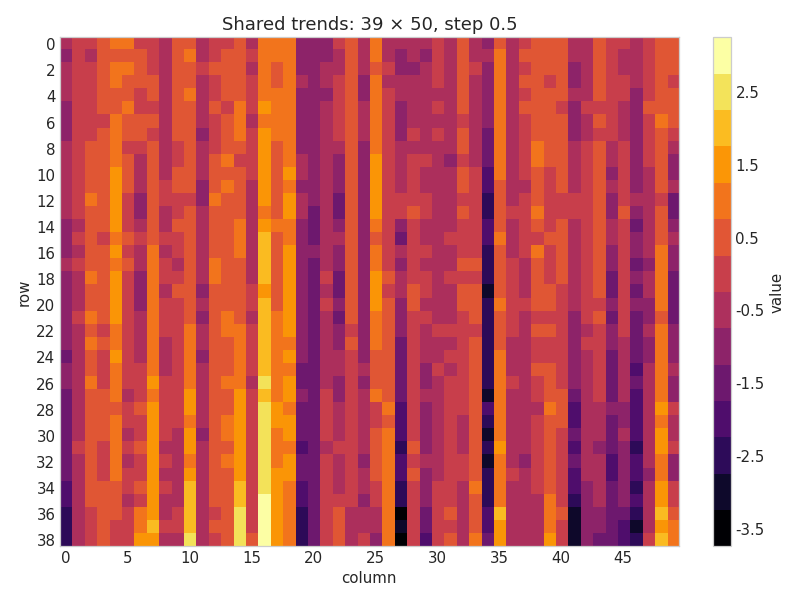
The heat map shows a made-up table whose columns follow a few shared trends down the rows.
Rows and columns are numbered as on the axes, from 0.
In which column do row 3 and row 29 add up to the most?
16
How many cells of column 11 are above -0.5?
1
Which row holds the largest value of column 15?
38
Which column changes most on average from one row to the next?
49
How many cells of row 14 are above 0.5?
6
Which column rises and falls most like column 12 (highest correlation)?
2
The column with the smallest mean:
34
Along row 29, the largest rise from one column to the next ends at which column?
35
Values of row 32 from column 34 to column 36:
-3 1 -0.5
